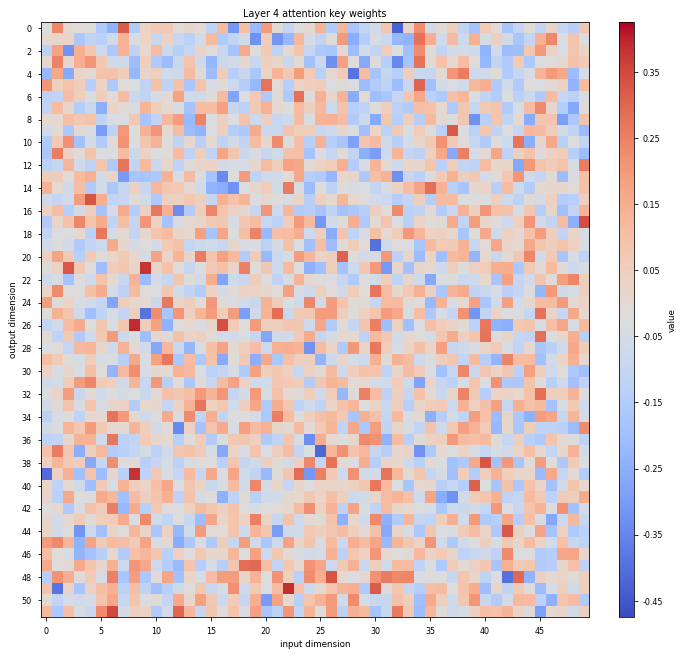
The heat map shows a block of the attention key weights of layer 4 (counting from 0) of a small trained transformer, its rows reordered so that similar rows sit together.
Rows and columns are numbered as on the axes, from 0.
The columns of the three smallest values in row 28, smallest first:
24, 10, 13
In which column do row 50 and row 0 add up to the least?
32
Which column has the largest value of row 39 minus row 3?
8
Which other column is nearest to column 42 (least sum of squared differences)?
0
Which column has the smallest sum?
43
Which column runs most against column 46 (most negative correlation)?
28
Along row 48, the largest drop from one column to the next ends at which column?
44
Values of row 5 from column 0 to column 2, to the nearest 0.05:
0.2 0.05 0.1
